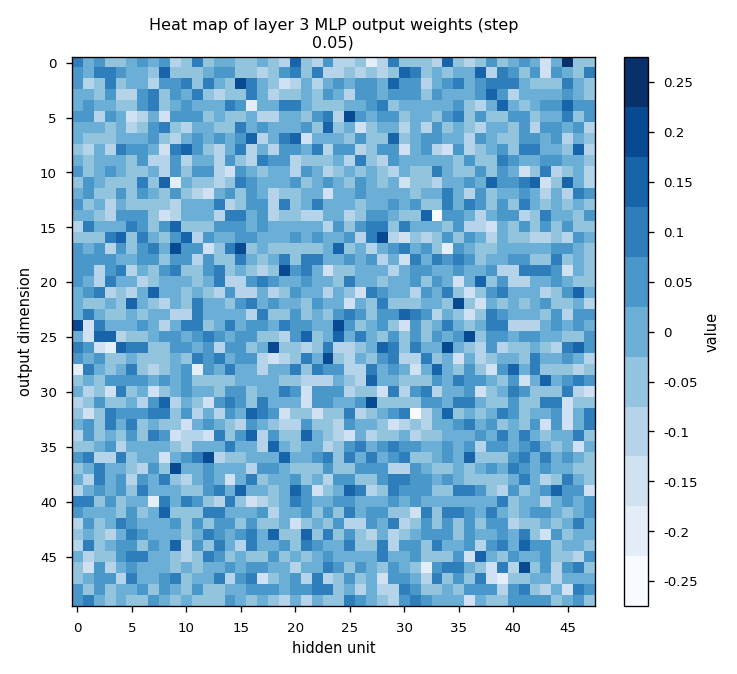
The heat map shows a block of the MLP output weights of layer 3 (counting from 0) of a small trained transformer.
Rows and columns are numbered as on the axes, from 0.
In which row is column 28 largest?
16
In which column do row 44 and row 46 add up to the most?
41
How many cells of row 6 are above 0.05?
3
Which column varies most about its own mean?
45
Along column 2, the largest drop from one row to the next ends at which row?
26
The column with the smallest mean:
47
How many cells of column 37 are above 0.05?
4
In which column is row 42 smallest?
20
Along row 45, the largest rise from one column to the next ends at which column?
37
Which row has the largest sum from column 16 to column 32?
36
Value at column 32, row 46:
-0.2
